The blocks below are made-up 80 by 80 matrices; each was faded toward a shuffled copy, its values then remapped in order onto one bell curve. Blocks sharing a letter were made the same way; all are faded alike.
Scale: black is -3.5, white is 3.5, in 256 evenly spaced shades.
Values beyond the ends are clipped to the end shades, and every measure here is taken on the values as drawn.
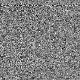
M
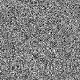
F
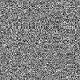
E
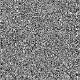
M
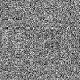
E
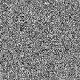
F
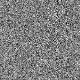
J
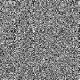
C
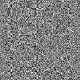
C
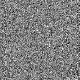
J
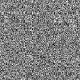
C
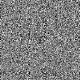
M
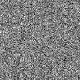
F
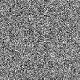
F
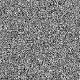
F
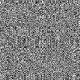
E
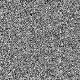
J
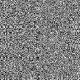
E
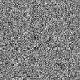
E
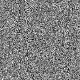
J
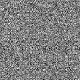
E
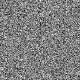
J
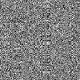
C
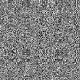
E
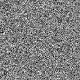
F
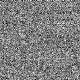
F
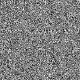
M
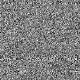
M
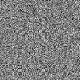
E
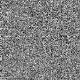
M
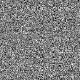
M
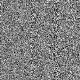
J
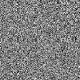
E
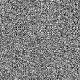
F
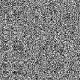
E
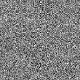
C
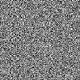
E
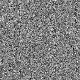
J
